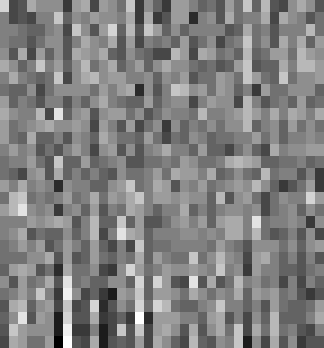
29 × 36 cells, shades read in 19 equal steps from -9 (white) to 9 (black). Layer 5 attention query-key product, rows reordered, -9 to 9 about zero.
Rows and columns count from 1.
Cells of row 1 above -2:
24
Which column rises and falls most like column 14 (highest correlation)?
29
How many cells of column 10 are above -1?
19
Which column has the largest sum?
12
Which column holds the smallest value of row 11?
28
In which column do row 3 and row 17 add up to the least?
35
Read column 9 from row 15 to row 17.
0 0 1
